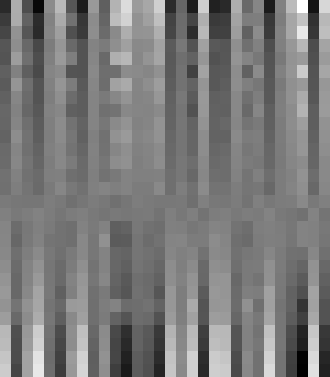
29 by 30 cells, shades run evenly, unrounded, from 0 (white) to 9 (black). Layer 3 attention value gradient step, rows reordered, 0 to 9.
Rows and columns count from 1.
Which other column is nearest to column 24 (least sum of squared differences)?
26
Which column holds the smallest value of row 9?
28
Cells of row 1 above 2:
25
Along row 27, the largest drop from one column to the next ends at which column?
29
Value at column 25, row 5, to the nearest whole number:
6
